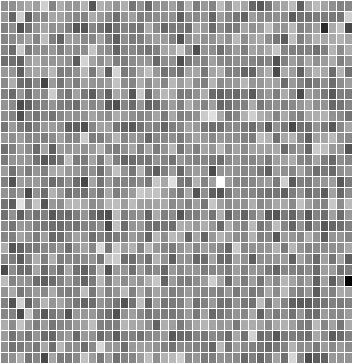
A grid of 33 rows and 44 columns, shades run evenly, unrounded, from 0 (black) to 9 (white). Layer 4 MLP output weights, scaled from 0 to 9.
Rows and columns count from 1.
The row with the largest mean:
19
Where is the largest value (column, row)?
28, 17
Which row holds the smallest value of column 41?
3
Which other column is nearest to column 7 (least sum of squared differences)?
5
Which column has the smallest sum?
2
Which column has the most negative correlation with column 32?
7
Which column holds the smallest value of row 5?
25
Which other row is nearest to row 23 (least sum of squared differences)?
32
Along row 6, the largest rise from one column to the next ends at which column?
11
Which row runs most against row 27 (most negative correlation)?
14
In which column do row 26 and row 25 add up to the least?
44
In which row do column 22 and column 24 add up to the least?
31
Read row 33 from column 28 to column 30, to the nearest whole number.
5 5 5
